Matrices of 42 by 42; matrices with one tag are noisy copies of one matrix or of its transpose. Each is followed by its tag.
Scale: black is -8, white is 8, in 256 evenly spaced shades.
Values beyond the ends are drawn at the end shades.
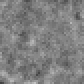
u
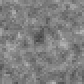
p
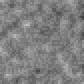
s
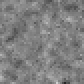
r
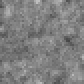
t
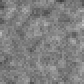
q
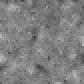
t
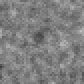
p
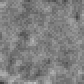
u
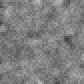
t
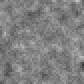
r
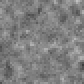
r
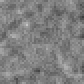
s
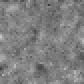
t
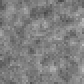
q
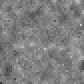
r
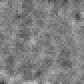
u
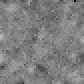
t
